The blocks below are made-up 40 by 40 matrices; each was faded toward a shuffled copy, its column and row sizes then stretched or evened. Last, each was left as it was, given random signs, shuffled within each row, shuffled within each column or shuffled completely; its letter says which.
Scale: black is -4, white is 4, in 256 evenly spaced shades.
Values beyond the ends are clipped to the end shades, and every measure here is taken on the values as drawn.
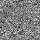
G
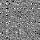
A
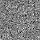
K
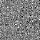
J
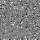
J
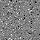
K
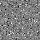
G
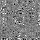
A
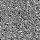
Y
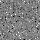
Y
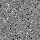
Y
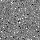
Y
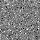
Y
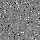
Y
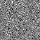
K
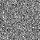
K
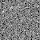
K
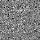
J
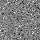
Y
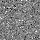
Y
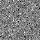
K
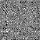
J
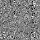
J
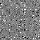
A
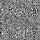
A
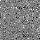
A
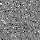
G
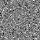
K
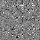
J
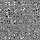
J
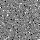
Y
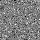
G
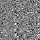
A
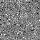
Y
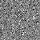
K
